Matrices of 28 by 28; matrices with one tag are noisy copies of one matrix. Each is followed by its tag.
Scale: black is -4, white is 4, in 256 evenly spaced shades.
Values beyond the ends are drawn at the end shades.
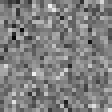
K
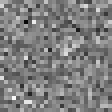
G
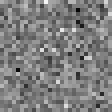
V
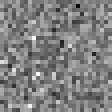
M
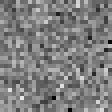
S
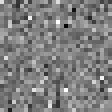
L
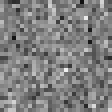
K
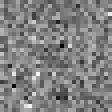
M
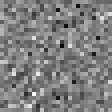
M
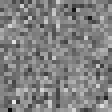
L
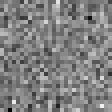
L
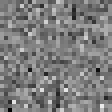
L
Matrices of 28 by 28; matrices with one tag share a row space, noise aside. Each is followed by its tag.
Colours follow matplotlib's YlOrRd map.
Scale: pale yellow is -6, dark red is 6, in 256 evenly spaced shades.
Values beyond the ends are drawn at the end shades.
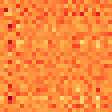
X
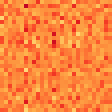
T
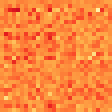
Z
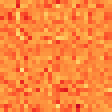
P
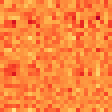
Z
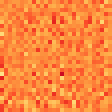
T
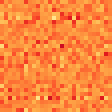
T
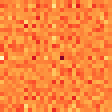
T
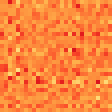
X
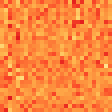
X
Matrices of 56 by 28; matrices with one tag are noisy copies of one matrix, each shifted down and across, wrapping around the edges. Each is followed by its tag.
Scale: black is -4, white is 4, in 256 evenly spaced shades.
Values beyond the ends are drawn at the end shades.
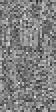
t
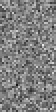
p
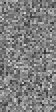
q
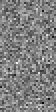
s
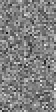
s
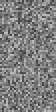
q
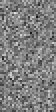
p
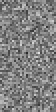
q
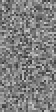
s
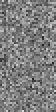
q
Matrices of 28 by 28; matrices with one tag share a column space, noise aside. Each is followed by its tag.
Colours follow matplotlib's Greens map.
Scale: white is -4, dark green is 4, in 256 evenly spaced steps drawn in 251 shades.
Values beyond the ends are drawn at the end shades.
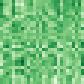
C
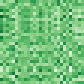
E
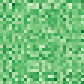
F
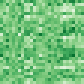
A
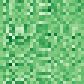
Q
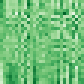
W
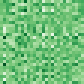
Q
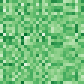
Q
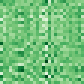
E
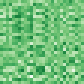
E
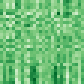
W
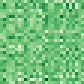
F
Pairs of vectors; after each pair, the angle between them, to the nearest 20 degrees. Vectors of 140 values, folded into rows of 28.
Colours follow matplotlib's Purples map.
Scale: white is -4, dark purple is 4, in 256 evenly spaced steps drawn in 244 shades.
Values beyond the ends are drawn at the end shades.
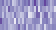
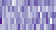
40 degrees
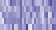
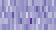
80 degrees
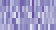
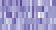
60 degrees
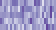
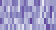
20 degrees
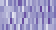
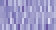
160 degrees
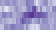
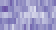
140 degrees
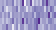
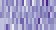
40 degrees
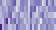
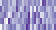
140 degrees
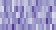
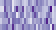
20 degrees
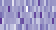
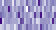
20 degrees
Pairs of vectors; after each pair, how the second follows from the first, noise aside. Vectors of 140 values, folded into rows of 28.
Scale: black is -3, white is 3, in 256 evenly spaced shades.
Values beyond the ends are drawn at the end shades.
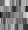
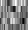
wrapped around, negated.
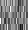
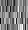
negated.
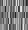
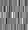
reversed, negated, partly zeroed.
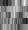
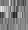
reversed, negated, partly zeroed.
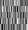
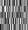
wrapped around, negated.
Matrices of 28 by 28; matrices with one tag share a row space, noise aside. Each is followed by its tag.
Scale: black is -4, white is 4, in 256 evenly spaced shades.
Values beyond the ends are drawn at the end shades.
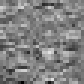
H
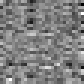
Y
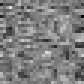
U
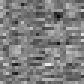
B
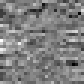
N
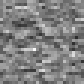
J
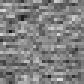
H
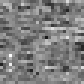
U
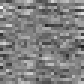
U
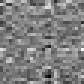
Y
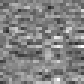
B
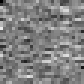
U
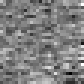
Y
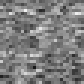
J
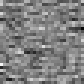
N
